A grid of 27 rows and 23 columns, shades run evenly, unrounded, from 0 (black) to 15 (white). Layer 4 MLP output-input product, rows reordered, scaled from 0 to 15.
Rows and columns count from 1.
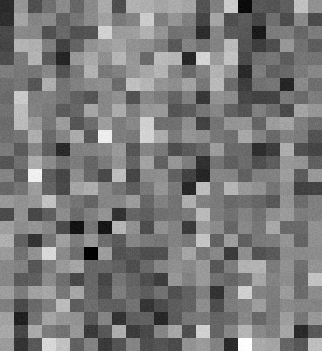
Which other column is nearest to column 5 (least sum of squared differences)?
14
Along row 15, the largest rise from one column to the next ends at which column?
15
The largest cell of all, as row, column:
27, 18
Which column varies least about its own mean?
20
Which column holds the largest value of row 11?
8
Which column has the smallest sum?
19
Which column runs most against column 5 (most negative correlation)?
9
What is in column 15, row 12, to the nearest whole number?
6
